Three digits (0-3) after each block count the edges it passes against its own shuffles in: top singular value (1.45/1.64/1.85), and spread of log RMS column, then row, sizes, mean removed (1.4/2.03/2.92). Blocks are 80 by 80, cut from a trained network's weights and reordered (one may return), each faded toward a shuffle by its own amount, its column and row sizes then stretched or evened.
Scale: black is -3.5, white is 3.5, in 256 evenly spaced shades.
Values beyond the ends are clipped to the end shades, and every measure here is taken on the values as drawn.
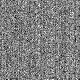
1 0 0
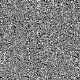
0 2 1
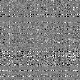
1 2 3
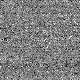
0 0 1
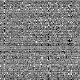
3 2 1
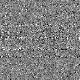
0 1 2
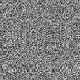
3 0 1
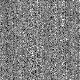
0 2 0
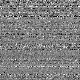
2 0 3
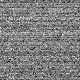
3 0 1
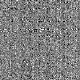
1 1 2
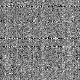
2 0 2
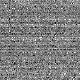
3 1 2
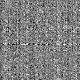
2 0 2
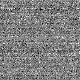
1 0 2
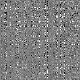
1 3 2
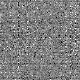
1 2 1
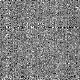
1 1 2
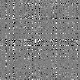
3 3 3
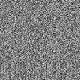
3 0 0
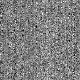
0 2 0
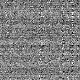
3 2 0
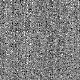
0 1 1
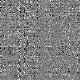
0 3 1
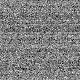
1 0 0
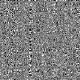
1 2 2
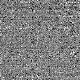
0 1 1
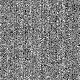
1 1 0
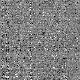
1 2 1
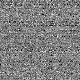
0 0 2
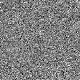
0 0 1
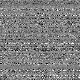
2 0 3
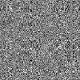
3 2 1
